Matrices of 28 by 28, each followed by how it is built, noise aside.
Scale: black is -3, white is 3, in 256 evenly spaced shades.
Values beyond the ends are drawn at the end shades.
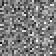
repeating rows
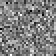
noise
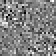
block diagonal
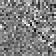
upper triangular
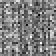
blocks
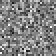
noise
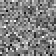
noise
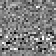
uneven rows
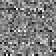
uneven rows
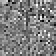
upper triangular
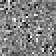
block diagonal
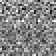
repeating columns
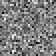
noise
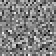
repeating columns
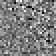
upper triangular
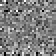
uneven rows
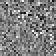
upper triangular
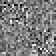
block diagonal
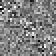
block diagonal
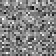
blocks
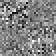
block diagonal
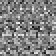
repeating columns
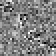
block diagonal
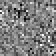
block diagonal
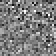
upper triangular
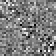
block diagonal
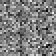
repeating rows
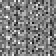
repeating rows
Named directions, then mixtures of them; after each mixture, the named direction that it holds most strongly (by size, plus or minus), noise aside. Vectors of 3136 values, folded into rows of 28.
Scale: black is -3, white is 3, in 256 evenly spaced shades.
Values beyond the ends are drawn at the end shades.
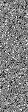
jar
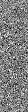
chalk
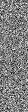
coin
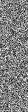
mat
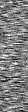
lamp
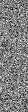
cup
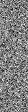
cup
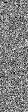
coin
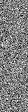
cup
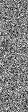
cup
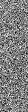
chalk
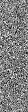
chalk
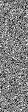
jar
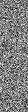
cup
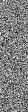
chalk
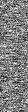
lamp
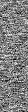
lamp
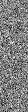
chalk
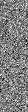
jar
